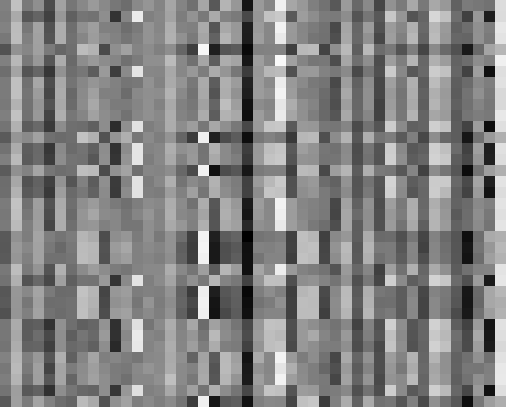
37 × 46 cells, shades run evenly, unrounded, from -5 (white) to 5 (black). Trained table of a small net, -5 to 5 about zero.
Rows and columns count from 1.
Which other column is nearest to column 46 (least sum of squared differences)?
26
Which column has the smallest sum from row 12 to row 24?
46
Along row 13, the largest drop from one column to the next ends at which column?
19
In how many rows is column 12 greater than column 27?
15
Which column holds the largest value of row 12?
45
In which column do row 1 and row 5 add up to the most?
23
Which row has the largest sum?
22
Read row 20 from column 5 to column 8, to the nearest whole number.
2 -2 1 -1
